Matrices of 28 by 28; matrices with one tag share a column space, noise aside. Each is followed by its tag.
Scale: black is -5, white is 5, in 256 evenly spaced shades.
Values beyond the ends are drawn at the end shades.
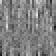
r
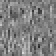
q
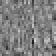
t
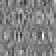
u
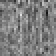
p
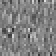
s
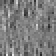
r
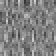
u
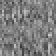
q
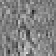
q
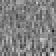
t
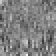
t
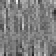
r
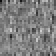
s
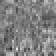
t
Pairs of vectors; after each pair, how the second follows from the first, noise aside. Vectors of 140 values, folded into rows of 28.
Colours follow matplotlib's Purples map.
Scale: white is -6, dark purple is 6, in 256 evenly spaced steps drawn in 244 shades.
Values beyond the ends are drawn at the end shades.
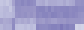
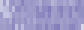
partly zeroed.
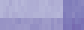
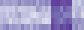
wrapped around, scaled up.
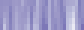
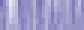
reversed.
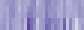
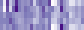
wrapped around, negated, scaled up.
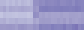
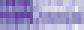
negated, scaled up.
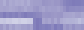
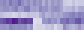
negated, scaled up.
